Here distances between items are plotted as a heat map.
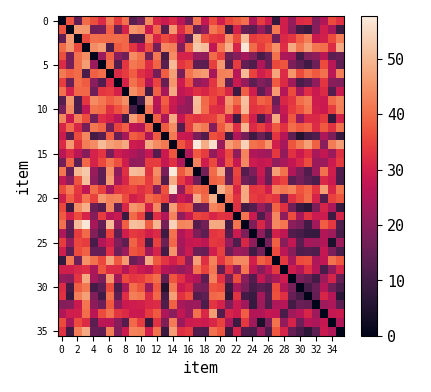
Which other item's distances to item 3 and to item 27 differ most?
6
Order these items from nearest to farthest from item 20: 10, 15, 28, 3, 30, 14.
28, 14, 15, 10, 30, 3
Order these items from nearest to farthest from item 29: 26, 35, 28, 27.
35, 26, 27, 28
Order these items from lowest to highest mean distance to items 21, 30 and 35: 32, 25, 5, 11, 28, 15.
5, 32, 25, 11, 28, 15
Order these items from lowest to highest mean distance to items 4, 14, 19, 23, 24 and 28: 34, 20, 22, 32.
32, 34, 22, 20
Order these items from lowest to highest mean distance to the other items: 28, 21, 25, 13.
13, 25, 21, 28
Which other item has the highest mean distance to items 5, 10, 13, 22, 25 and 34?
14
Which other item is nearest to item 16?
2
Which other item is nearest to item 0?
27
